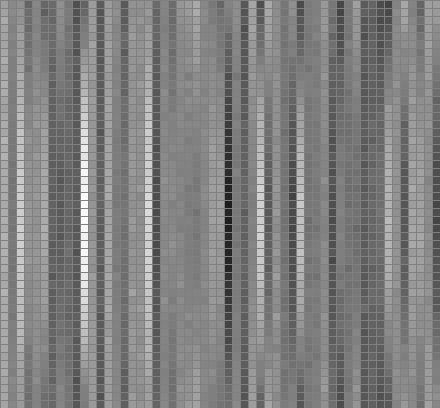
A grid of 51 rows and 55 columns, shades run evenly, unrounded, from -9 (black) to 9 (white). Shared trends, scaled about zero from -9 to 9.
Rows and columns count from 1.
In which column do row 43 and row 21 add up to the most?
11
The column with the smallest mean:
29
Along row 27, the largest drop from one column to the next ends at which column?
20
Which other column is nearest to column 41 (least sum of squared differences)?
23
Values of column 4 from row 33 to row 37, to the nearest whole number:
2 1 1 1 1
